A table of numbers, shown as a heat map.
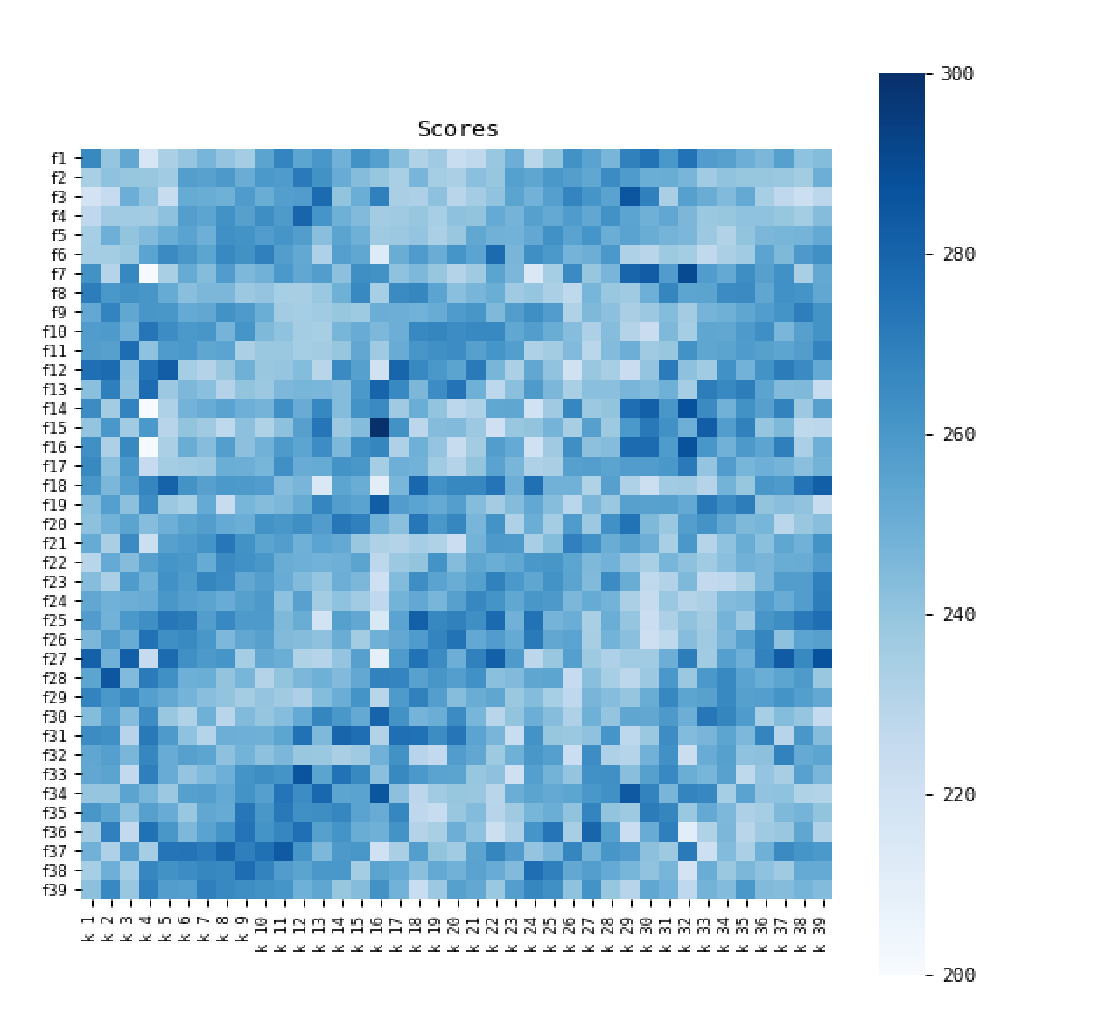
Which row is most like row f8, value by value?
f29
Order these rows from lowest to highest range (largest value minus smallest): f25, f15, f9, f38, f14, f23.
f9, f23, f38, f25, f15, f14
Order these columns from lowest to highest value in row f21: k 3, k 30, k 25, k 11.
k 25, k 30, k 11, k 3
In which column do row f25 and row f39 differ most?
k 18
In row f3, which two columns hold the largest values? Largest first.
k 29, k 13
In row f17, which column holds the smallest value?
k 4
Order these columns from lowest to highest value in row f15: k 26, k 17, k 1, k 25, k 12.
k 26, k 1, k 25, k 12, k 17
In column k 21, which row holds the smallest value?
f1
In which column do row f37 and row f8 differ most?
k 11
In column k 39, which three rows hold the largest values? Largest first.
f27, f18, f25
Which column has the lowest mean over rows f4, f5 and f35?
k 19
